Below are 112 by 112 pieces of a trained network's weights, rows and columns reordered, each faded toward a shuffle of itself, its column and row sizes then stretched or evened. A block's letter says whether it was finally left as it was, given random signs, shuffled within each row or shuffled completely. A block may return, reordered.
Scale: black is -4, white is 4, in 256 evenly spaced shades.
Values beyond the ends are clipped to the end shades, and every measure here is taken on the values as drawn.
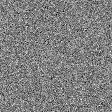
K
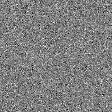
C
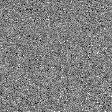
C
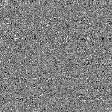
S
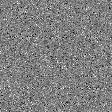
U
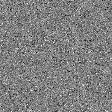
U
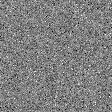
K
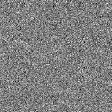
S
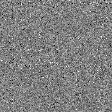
C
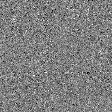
C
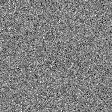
K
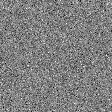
K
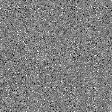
C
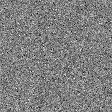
K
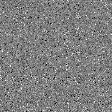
C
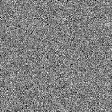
S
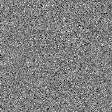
C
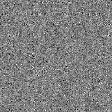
S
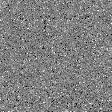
U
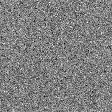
K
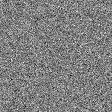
K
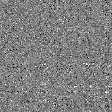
S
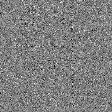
C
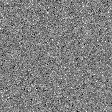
K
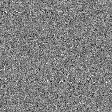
U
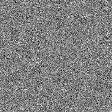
C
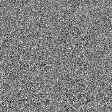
C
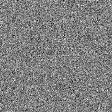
C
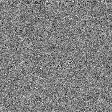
U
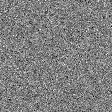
K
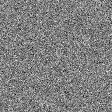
K
